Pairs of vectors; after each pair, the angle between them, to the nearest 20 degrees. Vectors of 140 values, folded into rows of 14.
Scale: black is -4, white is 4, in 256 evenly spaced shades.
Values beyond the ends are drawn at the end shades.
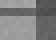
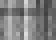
40 degrees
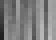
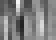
60 degrees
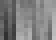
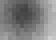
80 degrees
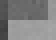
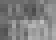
40 degrees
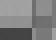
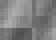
40 degrees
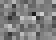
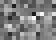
20 degrees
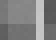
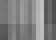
20 degrees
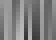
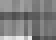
60 degrees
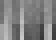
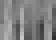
20 degrees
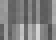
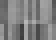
160 degrees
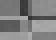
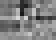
40 degrees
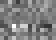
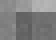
80 degrees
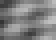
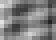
160 degrees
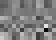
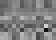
20 degrees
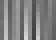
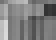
60 degrees
